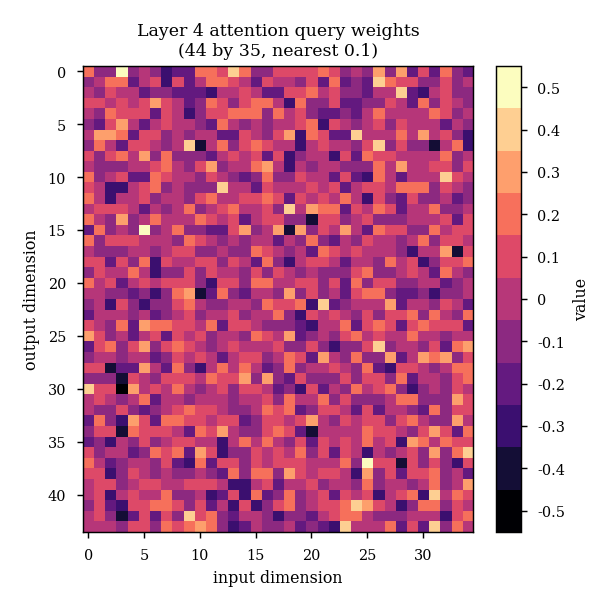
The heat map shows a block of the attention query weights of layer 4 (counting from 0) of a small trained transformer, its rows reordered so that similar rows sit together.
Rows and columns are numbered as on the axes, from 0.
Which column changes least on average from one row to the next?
1
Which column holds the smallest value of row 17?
33
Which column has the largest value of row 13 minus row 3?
18
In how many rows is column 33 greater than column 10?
18
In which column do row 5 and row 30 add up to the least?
21
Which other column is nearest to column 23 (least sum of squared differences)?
7
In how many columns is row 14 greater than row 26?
11
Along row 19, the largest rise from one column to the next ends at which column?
32
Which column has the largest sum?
26
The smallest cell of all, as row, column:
30, 3
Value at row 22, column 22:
-0.2
